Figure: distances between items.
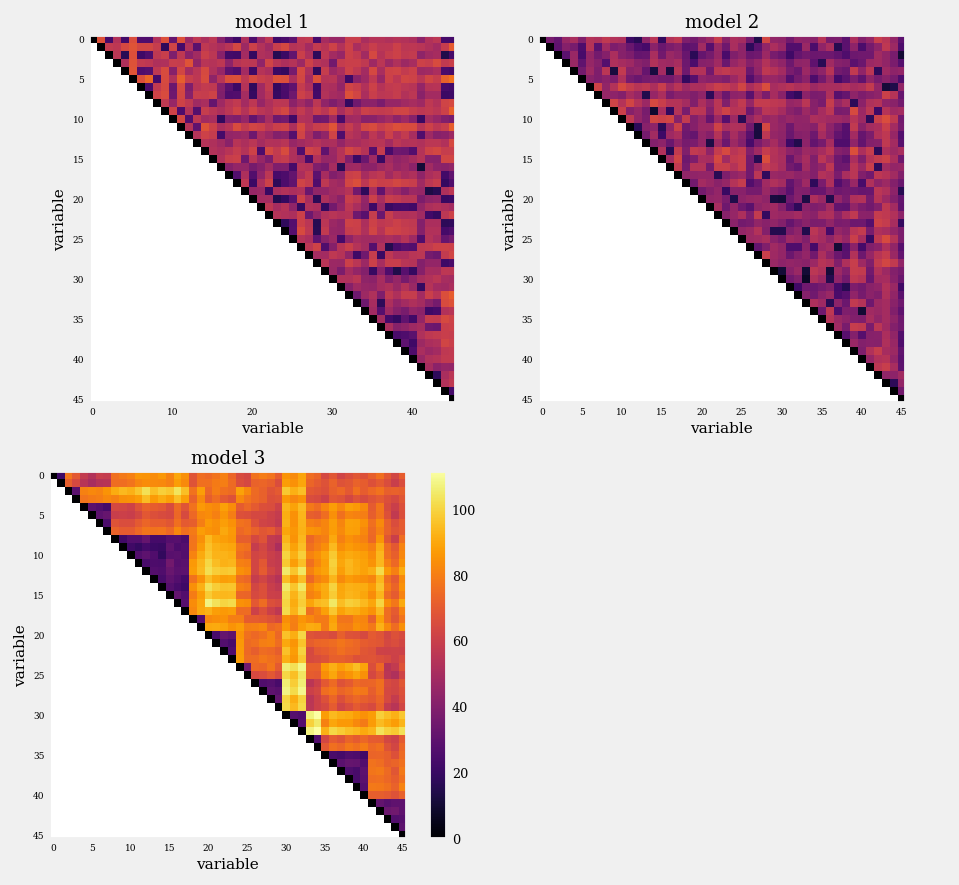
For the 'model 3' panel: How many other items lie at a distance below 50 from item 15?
9
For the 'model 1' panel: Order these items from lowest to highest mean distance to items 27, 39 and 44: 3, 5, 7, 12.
7, 12, 3, 5
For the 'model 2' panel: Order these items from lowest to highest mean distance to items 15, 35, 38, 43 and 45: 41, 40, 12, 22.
12, 40, 41, 22
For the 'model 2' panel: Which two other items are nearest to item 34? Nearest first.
40, 18
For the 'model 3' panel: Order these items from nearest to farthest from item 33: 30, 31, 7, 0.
0, 7, 31, 30
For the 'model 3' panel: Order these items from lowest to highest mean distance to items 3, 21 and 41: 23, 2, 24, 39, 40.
23, 2, 40, 39, 24
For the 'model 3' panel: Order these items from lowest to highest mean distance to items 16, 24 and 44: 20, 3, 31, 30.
3, 20, 31, 30
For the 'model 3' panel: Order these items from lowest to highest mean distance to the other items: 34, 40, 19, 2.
40, 34, 2, 19
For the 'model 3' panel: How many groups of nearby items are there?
12
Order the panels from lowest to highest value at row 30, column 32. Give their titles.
model 3, model 2, model 1
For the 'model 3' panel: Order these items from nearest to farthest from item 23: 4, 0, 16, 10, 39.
39, 0, 4, 10, 16
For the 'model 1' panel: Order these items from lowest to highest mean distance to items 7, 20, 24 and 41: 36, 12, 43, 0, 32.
0, 12, 43, 36, 32
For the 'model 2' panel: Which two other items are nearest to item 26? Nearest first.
37, 1
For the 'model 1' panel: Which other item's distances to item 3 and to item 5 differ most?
32
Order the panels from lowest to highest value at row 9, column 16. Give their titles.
model 2, model 3, model 1
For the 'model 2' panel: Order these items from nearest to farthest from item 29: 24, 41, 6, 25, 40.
24, 41, 25, 6, 40
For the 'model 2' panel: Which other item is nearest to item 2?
45
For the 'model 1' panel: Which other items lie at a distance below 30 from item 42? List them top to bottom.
19, 22, 34, 43
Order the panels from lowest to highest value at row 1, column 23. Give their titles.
model 2, model 1, model 3
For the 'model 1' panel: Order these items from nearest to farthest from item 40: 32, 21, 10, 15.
21, 10, 15, 32
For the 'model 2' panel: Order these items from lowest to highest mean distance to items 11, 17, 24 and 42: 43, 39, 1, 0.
1, 0, 43, 39
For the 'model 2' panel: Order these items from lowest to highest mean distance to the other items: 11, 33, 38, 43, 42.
38, 33, 11, 42, 43
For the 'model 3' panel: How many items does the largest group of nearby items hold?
10
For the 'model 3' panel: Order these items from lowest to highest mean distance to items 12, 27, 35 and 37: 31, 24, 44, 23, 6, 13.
13, 44, 6, 23, 24, 31
